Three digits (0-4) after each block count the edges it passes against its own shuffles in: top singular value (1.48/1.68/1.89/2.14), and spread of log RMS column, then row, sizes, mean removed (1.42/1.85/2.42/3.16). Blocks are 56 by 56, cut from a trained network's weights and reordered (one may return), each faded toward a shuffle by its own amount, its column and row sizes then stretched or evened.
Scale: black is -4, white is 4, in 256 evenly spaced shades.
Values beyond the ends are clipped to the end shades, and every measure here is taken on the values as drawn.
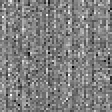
3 2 0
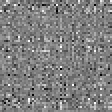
2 2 3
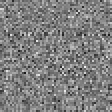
1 0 1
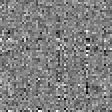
3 3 2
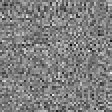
2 0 2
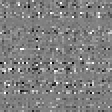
0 1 4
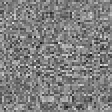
3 0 2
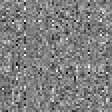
1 3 1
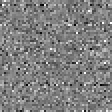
0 0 3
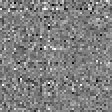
0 1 2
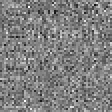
1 1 1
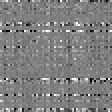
3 0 4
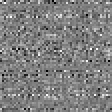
1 1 4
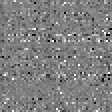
0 0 3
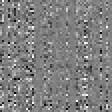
0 4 2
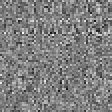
3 1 2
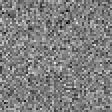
0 0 0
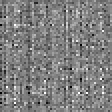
3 2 2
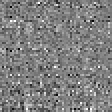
2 2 3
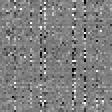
1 3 0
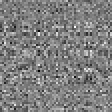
4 2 3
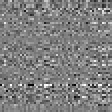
4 1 4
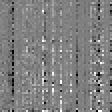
4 4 2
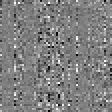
2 4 2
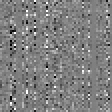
0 4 1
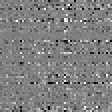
0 2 4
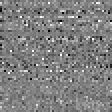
0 0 3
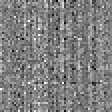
3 2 1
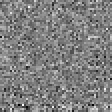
2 1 2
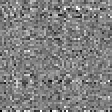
2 1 3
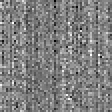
3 2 0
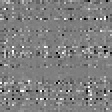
1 2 4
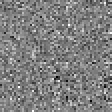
0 2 1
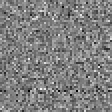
0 0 1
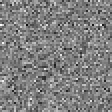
1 0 1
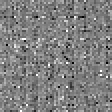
0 1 2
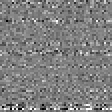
2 0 4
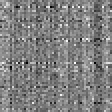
4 0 3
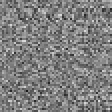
4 0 1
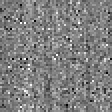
0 0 1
